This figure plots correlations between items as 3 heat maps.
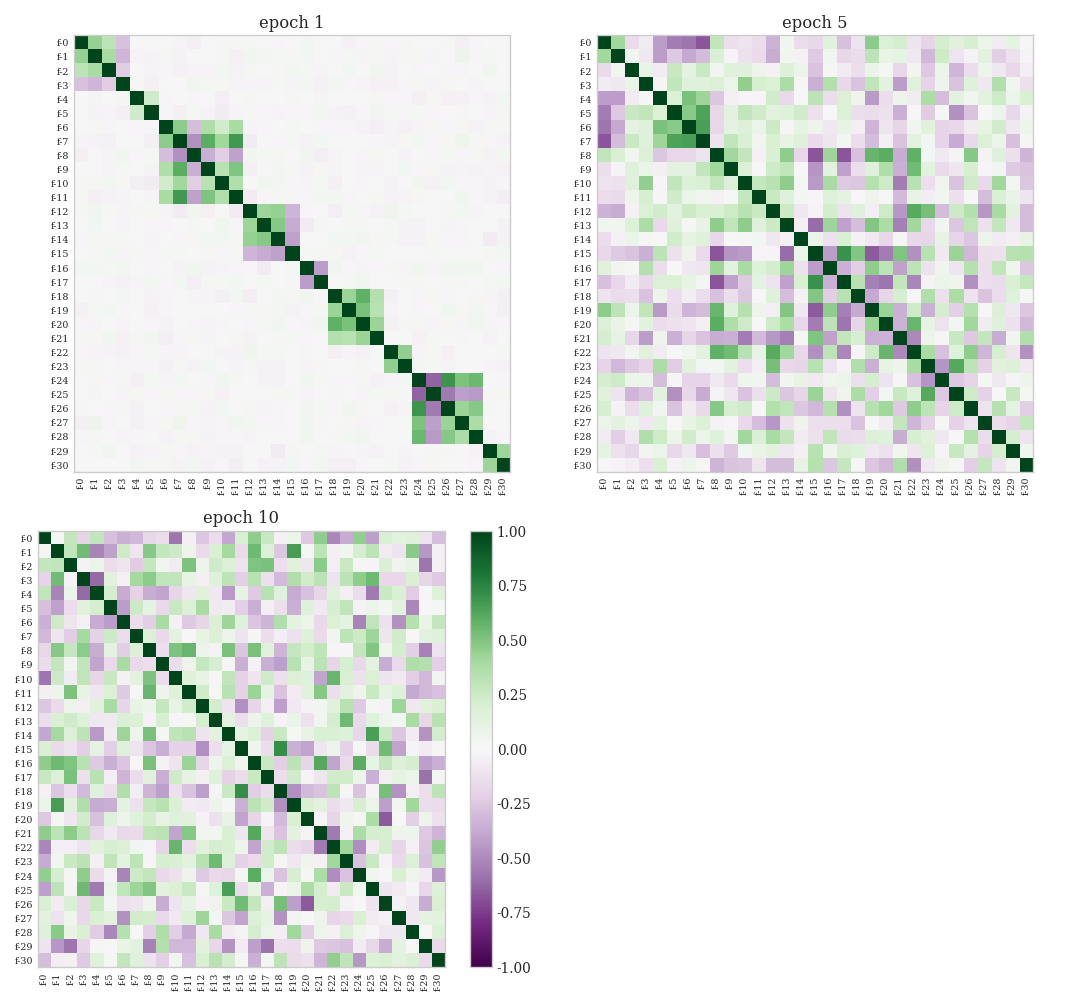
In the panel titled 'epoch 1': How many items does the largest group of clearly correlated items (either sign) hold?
6
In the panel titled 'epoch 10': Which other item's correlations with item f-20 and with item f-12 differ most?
f-26
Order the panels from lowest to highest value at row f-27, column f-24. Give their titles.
epoch 5, epoch 10, epoch 1
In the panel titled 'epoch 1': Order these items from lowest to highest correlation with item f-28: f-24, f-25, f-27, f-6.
f-25, f-6, f-27, f-24
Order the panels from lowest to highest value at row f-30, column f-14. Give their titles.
epoch 1, epoch 5, epoch 10
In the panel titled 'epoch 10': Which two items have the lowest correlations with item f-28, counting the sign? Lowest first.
f-5, f-11
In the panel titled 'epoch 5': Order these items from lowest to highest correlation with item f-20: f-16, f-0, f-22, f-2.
f-2, f-0, f-16, f-22
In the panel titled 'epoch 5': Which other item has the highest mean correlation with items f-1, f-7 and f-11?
f-5
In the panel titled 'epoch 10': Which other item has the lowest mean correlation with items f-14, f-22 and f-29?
f-0
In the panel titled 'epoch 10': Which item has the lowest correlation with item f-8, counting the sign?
f-29
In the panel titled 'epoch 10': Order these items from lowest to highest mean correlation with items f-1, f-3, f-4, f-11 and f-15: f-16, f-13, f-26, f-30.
f-30, f-13, f-26, f-16
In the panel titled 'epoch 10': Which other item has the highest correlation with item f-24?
f-16
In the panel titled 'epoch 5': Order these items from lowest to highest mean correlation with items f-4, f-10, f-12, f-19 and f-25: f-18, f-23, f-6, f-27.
f-27, f-18, f-6, f-23
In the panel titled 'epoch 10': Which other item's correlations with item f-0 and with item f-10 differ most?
f-22
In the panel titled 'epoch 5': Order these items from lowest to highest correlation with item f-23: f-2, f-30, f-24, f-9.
f-24, f-2, f-30, f-9
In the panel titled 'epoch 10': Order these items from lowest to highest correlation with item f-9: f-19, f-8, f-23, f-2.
f-8, f-2, f-23, f-19
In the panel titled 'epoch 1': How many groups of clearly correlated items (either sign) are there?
9
